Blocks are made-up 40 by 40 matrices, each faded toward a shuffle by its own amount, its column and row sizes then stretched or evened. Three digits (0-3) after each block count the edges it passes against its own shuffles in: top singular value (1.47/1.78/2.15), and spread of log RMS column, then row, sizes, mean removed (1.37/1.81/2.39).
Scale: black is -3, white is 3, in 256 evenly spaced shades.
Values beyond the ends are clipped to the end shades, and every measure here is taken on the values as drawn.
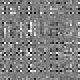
3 3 3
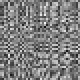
3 2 2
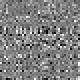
3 1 3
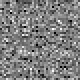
1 0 0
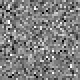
0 1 0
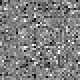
1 1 0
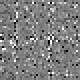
2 2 1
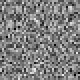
2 0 0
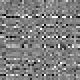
3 0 3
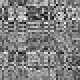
3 0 3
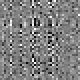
3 3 1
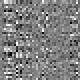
3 3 0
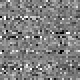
0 0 3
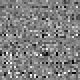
1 1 3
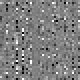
2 3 1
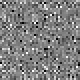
2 1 1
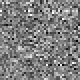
1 0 1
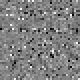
0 1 2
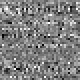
1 0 3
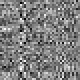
3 2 1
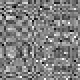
3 0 0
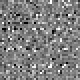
1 0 3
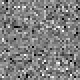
0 0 2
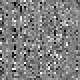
1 3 0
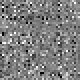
1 2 2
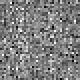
1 1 1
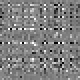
3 2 3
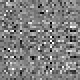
2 2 3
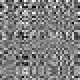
3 2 3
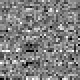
2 0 2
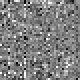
1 2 1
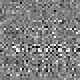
3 0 3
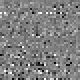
0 0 3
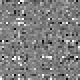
0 2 3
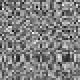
3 0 1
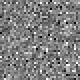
1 1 0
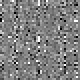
2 3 0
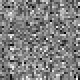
1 2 0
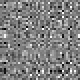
3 2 2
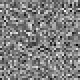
2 0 1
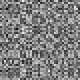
3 1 0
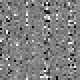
1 3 0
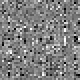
1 2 1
